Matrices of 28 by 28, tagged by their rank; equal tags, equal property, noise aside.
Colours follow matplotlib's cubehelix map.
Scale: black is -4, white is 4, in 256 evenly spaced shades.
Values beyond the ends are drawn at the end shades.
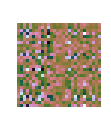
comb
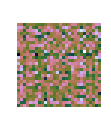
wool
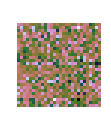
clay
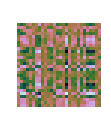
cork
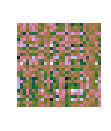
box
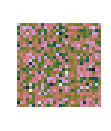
clay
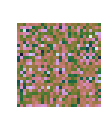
clay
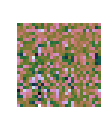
comb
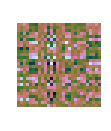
box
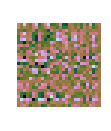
comb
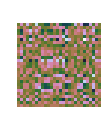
box
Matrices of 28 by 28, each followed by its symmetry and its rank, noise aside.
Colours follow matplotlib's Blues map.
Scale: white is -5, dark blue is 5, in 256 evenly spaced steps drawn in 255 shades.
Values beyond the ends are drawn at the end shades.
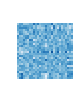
no symmetry, rank four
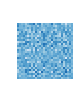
no symmetry, rank three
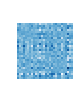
antisymmetric, rank four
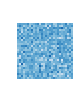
no symmetry, rank six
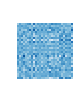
no symmetry, rank three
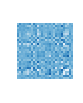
symmetric, rank three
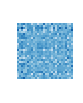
symmetric, rank four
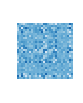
symmetric, rank three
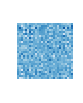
antisymmetric, rank six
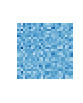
no symmetry, rank four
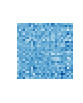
no symmetry, rank six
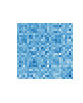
symmetric, rank four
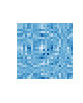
symmetric, rank three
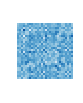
symmetric, rank four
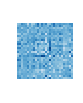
symmetric, rank four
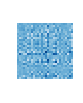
symmetric, rank three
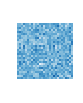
no symmetry, rank six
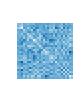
symmetric, rank four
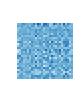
antisymmetric, rank four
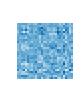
antisymmetric, rank four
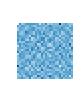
symmetric, rank four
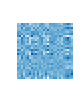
no symmetry, rank four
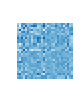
no symmetry, rank four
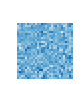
no symmetry, rank six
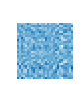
antisymmetric, rank four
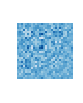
symmetric, rank four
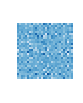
antisymmetric, rank four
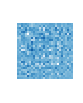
symmetric, rank six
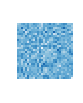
symmetric, rank six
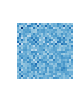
symmetric, rank four
